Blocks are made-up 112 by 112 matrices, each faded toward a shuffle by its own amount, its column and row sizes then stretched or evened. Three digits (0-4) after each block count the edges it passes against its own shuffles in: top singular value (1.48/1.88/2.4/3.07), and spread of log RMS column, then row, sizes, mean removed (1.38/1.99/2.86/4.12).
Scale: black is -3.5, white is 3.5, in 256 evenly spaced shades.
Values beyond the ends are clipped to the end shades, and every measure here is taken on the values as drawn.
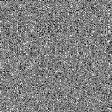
2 1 1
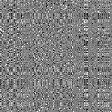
4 3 0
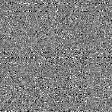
0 1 3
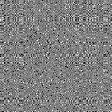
4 1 2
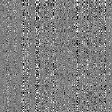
3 4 2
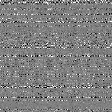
3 0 4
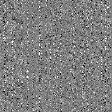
0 3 0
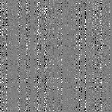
3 4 2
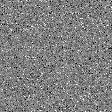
0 0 1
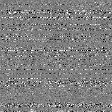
0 1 4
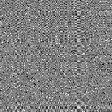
4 1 2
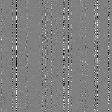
4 4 0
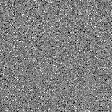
2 0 1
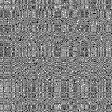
4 0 1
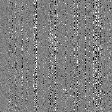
2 4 0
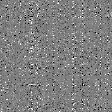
2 3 2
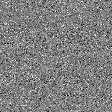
1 0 1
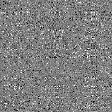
2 1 2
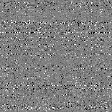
2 1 3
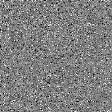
1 1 1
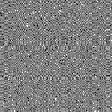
4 0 1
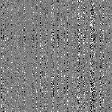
1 4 2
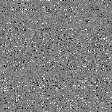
0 0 3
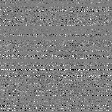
1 1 4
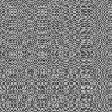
4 2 3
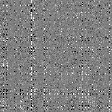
3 3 2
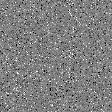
0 1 0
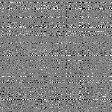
1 2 4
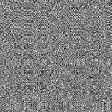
3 1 0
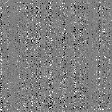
2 4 2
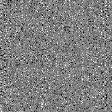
2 2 0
